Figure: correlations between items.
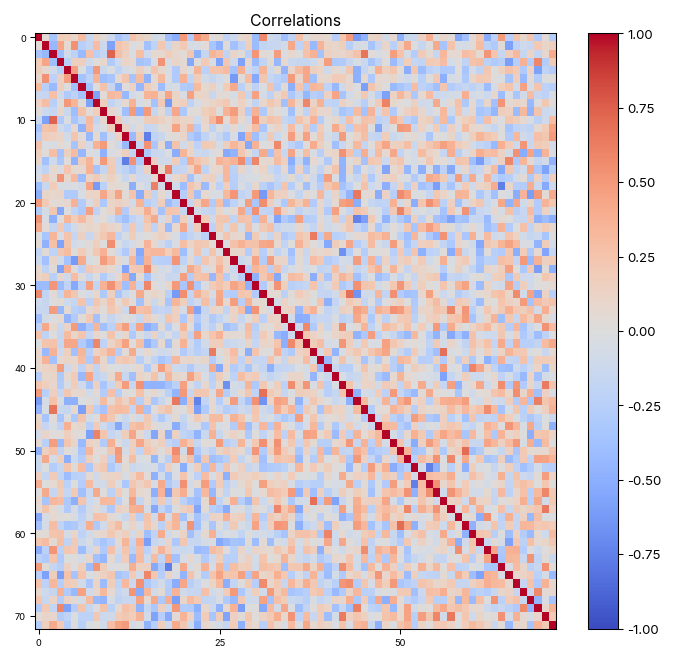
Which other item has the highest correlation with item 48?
8
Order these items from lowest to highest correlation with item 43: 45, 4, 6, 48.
48, 45, 6, 4
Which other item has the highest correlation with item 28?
15
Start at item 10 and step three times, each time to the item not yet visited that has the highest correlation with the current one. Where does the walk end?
62
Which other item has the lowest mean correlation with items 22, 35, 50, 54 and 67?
52
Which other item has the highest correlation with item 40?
60
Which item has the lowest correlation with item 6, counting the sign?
45
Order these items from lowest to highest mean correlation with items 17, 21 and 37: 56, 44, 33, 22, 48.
22, 56, 44, 48, 33
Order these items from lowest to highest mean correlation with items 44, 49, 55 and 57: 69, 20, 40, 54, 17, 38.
40, 38, 17, 20, 69, 54
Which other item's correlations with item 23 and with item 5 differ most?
27
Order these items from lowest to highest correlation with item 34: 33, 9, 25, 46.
46, 25, 9, 33
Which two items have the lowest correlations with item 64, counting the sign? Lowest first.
18, 16
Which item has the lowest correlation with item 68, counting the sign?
19
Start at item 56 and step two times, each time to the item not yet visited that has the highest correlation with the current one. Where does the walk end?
24
